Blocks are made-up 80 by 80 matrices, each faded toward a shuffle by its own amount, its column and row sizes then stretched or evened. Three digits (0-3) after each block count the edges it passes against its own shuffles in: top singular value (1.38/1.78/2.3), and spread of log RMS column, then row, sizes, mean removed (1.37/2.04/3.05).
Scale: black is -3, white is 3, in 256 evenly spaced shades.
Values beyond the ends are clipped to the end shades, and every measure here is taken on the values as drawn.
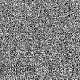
2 0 1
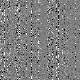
2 3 0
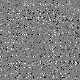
0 1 2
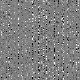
1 3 0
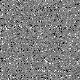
1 1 2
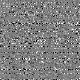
1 1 3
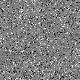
0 0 1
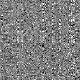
2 2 0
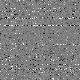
1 1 3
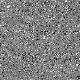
0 1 2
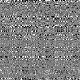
3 1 3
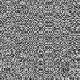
3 1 2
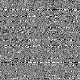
2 1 3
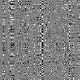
3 3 2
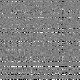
3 1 3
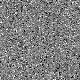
1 0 0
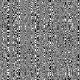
3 3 0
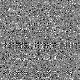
2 1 2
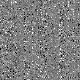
0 2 1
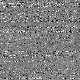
0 0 3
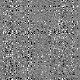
2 3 2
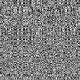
3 0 2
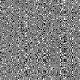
3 2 0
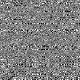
2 1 3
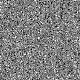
1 0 0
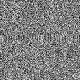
2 0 0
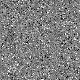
0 1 0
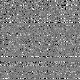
1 1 3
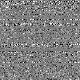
1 0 3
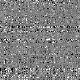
2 2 3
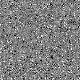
1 1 1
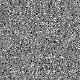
1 1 1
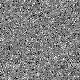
1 0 0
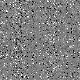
0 2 1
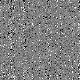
0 2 1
